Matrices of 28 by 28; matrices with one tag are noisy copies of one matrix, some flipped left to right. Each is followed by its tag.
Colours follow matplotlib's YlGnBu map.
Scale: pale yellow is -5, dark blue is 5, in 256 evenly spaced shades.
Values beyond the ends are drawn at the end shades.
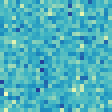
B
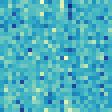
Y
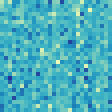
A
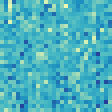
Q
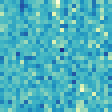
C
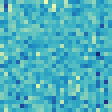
Q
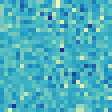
C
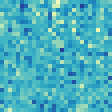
C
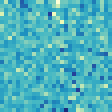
C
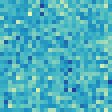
B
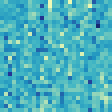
Y
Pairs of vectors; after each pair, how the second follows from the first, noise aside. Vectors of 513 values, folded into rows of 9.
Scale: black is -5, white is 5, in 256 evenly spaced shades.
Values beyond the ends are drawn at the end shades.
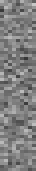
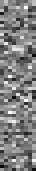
reversed, negated, scaled up.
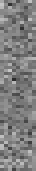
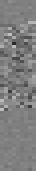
wrapped around, partly zeroed.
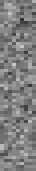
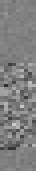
reversed, partly zeroed.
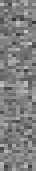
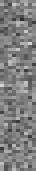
copied.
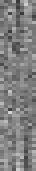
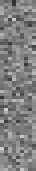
shuffled.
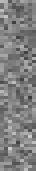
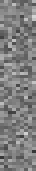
shuffled.
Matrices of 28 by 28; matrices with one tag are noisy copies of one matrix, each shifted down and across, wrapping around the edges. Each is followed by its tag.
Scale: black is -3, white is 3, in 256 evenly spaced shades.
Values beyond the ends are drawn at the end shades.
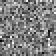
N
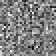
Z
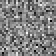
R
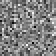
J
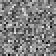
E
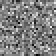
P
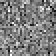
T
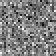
R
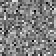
E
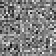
Z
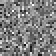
N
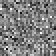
R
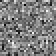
R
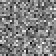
P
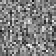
T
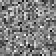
R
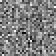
Z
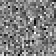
N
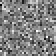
R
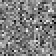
E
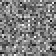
P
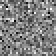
J
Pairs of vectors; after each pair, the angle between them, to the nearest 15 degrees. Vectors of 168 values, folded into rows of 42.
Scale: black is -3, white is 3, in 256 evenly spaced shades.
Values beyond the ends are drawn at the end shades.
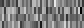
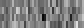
90 degrees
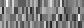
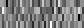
120 degrees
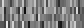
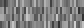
60 degrees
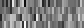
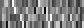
90 degrees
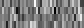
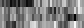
60 degrees
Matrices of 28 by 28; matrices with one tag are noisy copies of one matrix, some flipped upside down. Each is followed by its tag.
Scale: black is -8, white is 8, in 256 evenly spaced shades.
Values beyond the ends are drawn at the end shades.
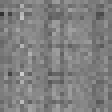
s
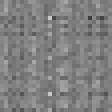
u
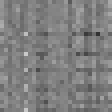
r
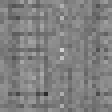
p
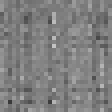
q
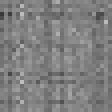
s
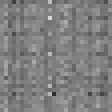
u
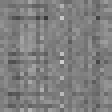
p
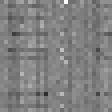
p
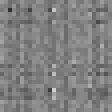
q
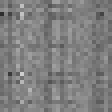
s
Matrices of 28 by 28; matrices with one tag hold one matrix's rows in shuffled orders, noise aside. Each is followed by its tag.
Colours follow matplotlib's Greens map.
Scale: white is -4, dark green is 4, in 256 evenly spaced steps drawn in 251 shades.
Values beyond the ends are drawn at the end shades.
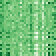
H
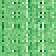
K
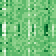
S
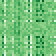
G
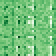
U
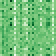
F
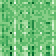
F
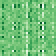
K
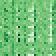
U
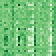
U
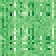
F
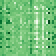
H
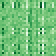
K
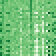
H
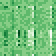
U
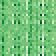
K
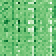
U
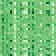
F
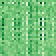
K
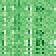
G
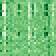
S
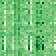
G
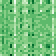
F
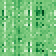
G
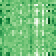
H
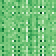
K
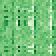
U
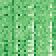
U
